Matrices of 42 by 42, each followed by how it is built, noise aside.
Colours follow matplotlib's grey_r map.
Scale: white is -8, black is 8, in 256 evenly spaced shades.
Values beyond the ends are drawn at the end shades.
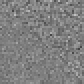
upper triangular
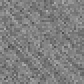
Toeplitz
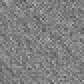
Toeplitz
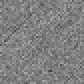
Hankel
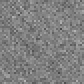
Toeplitz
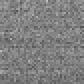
blocks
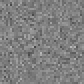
low rank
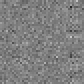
low rank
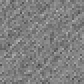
Hankel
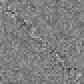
banded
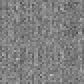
blocks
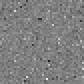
sparse
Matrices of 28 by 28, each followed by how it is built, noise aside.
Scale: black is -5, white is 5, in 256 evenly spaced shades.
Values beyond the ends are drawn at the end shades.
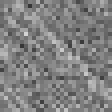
Toeplitz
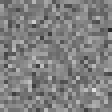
noise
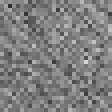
Toeplitz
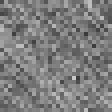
Toeplitz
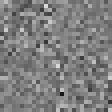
block diagonal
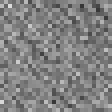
Toeplitz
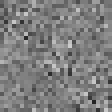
block diagonal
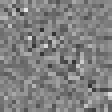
block diagonal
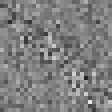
banded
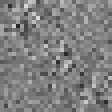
block diagonal
